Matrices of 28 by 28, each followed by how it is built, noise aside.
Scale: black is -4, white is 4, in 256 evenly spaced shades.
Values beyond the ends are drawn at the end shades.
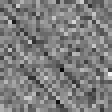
Toeplitz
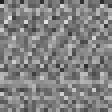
repeating columns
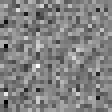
uneven columns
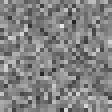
noise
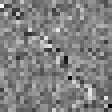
banded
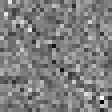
banded
